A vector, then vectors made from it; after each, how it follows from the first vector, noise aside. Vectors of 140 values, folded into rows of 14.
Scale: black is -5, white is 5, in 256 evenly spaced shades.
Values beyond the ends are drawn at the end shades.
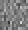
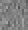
reversed, shrunk.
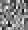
reversed, scaled up.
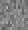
reversed, shrunk.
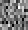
reversed, negated, scaled up.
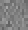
reversed, shrunk.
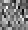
reversed, scaled up.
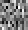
reversed, negated, scaled up.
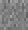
wrapped around, shrunk.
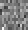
wrapped around.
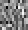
reversed, negated, scaled up.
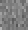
wrapped around, shrunk.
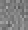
reversed, shrunk.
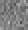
negated, shrunk.
